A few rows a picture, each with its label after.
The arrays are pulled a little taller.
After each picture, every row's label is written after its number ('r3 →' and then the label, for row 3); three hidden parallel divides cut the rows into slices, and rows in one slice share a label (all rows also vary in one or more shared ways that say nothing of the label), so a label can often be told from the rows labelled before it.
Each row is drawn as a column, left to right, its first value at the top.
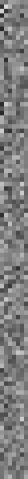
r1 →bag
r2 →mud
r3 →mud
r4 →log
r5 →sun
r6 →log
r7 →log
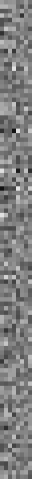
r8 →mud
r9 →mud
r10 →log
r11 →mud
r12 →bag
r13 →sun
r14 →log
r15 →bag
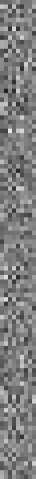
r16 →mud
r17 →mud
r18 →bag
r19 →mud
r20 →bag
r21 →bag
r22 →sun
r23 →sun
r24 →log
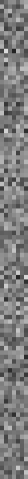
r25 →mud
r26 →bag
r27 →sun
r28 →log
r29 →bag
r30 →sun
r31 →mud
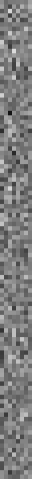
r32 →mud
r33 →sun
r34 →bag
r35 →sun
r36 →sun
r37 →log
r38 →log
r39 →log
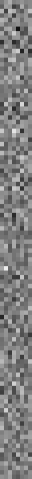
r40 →bag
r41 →log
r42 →log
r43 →bag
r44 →bag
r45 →mud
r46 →sun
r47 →log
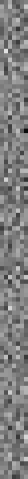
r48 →log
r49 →sun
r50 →mud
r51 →sun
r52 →bag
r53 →log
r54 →mud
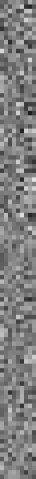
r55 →bag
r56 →log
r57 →sun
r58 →sun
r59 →mud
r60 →mud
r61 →bag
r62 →bag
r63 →bag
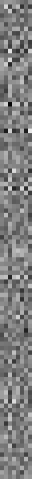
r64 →log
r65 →mud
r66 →bag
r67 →mud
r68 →mud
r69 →bag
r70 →mud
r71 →bag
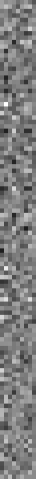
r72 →mud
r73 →mud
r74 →log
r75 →bag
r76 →sun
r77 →log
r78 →mud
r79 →mud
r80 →sun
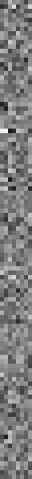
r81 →bag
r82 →bag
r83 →mud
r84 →mud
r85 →bag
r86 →sun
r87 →sun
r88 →mud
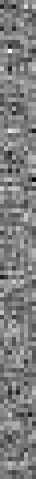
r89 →bag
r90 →sun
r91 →bag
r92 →bag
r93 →bag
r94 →sun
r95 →log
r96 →log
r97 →mud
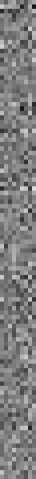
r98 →mud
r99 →log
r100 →log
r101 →mud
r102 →log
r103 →bag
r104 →bag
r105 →mud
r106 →bag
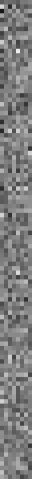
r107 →mud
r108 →log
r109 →bag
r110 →log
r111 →bag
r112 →sun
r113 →bag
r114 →log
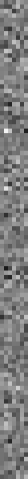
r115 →sun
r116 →bag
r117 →bag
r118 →log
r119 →mud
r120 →sun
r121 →mud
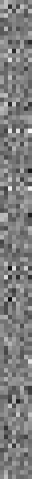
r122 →log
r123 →mud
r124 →bag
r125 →log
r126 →bag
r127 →log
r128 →sun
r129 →bag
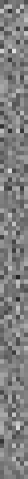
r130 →bag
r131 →log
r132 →mud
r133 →sun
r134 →bag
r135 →log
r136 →sun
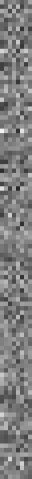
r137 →bag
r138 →bag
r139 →log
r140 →sun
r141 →mud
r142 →bag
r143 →sun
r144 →sun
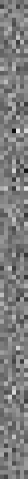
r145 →sun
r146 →sun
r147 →log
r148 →mud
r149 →bag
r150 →log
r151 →bag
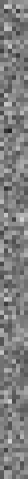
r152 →sun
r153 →mud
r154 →mud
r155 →sun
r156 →log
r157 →log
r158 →log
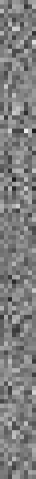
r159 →sun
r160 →log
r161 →bag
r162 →mud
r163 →mud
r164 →log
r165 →bag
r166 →sun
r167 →mud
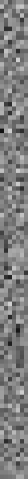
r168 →mud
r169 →sun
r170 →bag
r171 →log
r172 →mud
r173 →mud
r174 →log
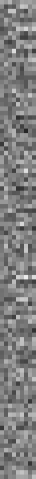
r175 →log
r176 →sun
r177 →sun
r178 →bag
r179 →mud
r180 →mud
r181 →mud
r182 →log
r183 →mud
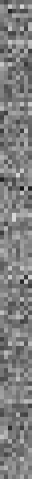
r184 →log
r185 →sun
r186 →mud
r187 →log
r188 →log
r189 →mud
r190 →sun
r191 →mud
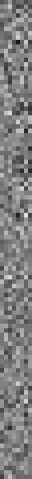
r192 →sun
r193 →log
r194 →mud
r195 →sun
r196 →bag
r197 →bag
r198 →mud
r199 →bag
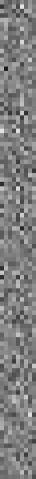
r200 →bag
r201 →sun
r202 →sun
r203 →log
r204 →bag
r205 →mud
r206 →sun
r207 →log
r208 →sun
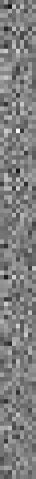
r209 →sun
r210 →bag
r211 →bag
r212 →mud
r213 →bag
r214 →mud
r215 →sun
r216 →sun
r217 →log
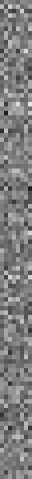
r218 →log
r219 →bag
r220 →mud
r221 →log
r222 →mud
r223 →log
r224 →sun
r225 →mud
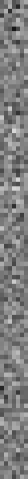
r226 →sun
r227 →sun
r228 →log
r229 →bag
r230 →bag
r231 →sun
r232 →sun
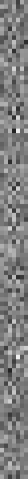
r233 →log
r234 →log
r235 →bag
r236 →mud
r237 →bag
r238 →sun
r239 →sun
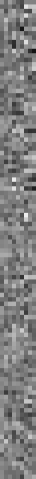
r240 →sun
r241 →sun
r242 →sun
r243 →bag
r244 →sun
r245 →bag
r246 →mud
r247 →mud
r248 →mud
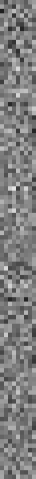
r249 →log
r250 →sun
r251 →bag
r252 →bag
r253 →mud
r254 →sun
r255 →bag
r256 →sun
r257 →mud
